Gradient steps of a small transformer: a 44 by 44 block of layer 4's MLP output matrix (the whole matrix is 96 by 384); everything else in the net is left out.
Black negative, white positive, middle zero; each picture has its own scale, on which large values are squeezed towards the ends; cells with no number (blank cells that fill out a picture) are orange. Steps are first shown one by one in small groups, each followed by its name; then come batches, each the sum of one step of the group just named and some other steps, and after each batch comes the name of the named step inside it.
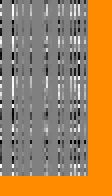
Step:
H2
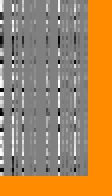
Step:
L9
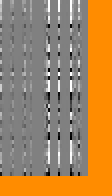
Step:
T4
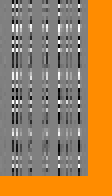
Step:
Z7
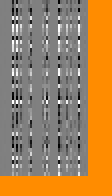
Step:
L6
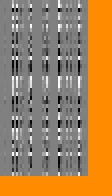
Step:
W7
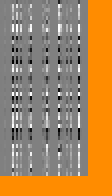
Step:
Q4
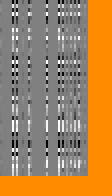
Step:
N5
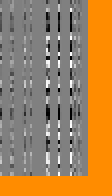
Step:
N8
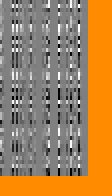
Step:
Z7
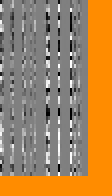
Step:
N8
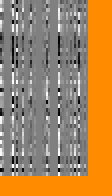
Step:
L9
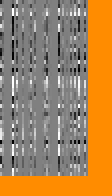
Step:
H2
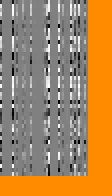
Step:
H2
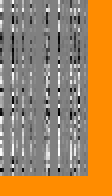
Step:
L9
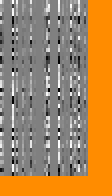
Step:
L9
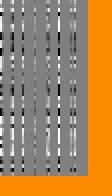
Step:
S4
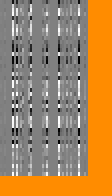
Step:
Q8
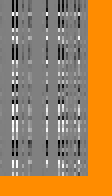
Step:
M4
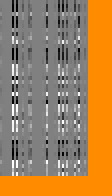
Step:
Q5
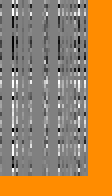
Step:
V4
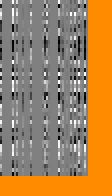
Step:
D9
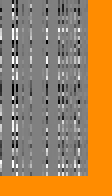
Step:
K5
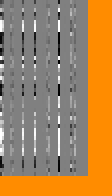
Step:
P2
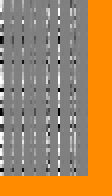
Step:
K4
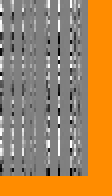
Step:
S4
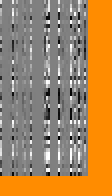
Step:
D9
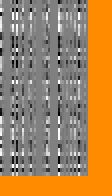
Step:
S4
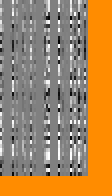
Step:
D9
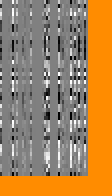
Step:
D9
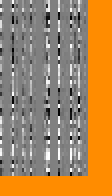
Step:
S4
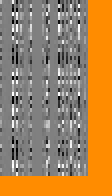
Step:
Q5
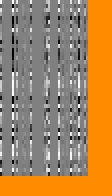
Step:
V4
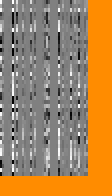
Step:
P2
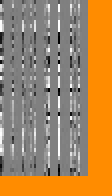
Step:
P2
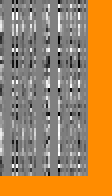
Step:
P2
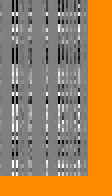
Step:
Q5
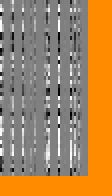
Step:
S4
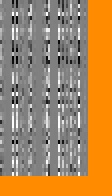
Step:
Q8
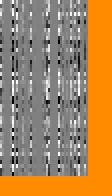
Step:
D9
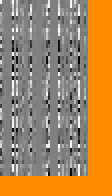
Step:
Q8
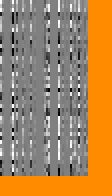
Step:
S4
